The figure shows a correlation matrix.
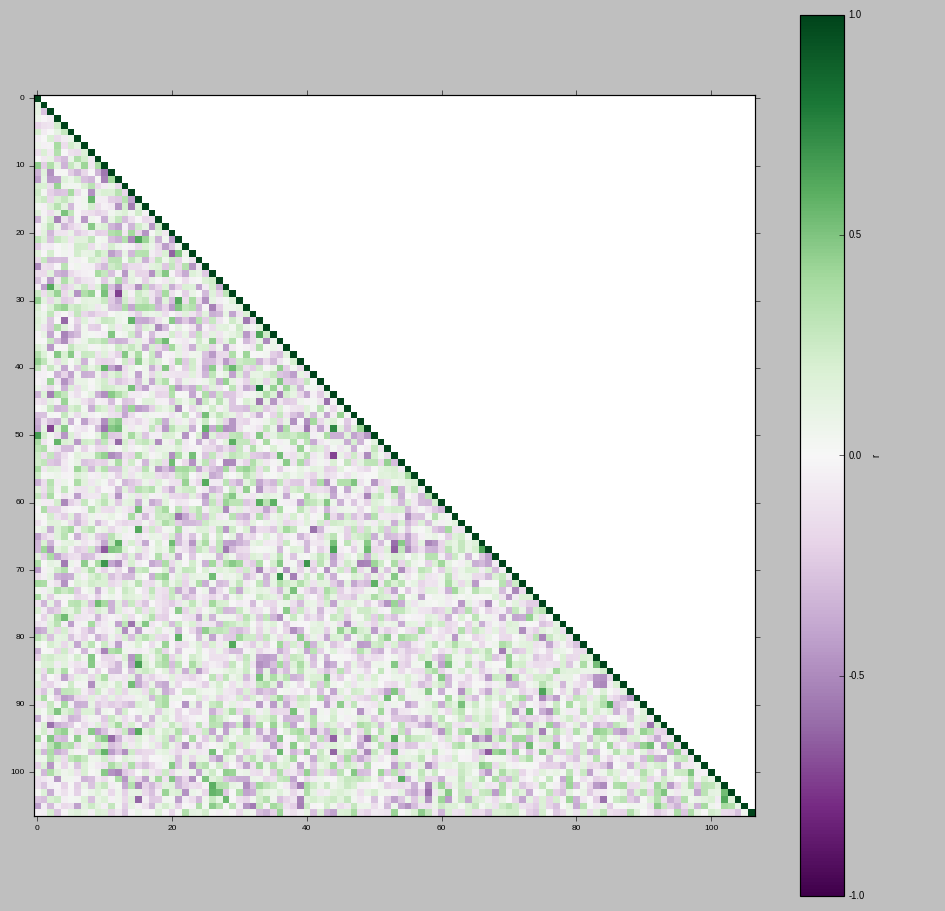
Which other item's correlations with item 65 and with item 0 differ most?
50
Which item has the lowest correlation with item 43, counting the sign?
45
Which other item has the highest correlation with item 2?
28
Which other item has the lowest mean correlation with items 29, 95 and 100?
12
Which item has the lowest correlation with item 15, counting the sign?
104
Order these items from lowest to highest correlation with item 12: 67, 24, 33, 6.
33, 6, 24, 67
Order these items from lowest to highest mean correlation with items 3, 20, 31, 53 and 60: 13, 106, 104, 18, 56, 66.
18, 66, 106, 104, 56, 13
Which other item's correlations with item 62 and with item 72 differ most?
21
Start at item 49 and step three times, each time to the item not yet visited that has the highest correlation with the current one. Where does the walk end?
66
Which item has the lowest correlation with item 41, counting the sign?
64
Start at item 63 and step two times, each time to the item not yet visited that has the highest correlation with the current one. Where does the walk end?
85
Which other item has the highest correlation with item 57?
25
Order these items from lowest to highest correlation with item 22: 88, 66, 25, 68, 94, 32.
94, 66, 68, 32, 88, 25
